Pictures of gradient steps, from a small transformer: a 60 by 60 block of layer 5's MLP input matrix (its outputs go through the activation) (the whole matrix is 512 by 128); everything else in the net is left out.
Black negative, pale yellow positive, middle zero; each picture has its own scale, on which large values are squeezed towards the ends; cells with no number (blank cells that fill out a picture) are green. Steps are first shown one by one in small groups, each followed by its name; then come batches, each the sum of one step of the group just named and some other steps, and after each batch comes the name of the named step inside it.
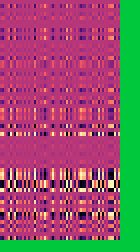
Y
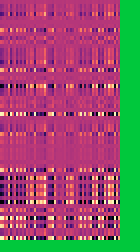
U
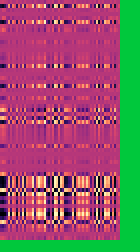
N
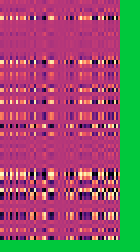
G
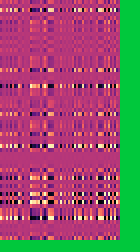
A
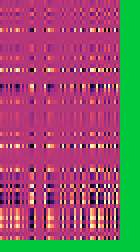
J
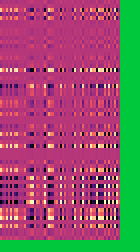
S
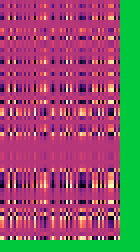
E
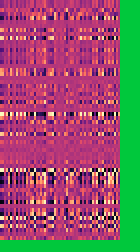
U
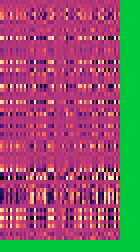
J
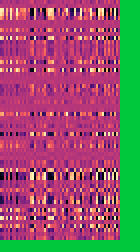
J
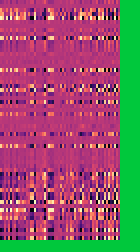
S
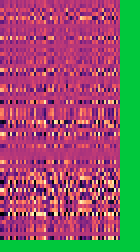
Y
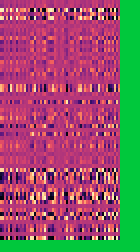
G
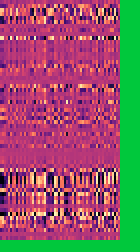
N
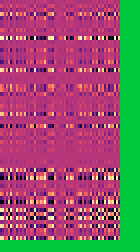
U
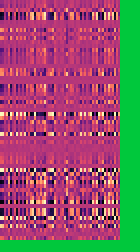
U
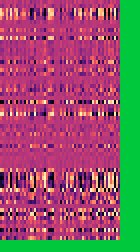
E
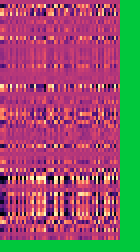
N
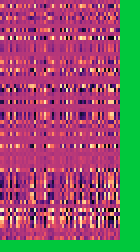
J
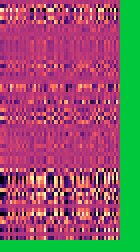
N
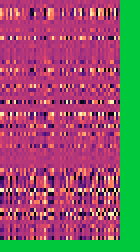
A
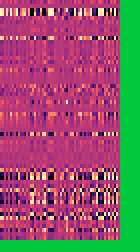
A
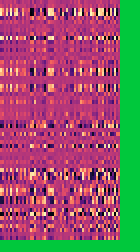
G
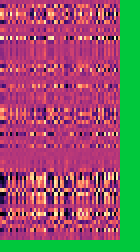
N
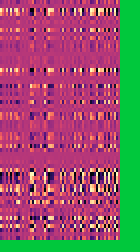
A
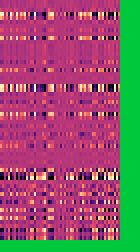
S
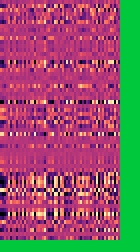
N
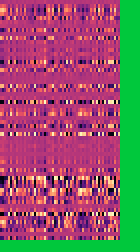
Y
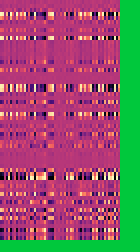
A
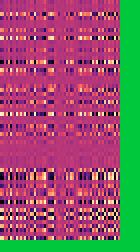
U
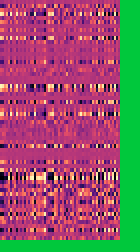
E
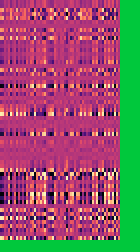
U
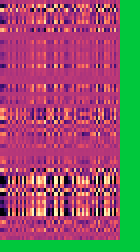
N
